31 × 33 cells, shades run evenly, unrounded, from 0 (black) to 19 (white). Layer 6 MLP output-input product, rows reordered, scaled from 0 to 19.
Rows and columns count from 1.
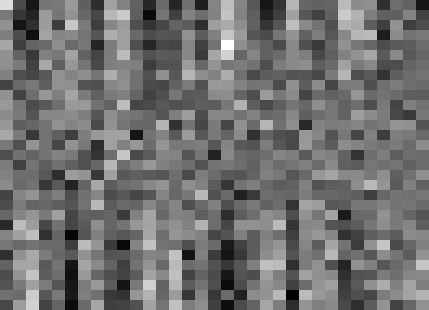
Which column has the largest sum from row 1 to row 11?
18
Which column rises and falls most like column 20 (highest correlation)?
11
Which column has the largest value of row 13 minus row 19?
6
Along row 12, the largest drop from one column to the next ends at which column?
16
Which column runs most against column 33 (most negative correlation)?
23
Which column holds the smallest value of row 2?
12
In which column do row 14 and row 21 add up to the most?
8
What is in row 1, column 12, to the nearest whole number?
3
